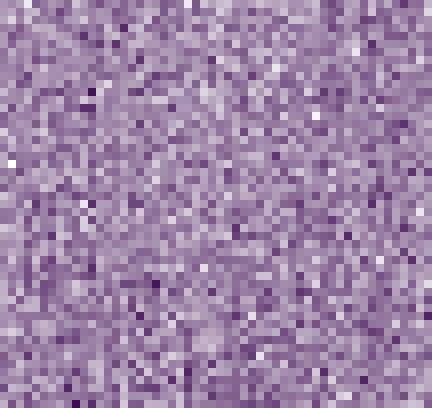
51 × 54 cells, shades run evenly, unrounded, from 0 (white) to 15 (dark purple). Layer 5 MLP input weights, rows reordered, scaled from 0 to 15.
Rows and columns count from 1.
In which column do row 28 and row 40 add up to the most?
42
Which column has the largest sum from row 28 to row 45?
4
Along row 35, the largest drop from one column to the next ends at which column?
39
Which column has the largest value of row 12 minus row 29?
12
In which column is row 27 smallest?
53
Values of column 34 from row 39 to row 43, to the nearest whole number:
11 6 8 6 11
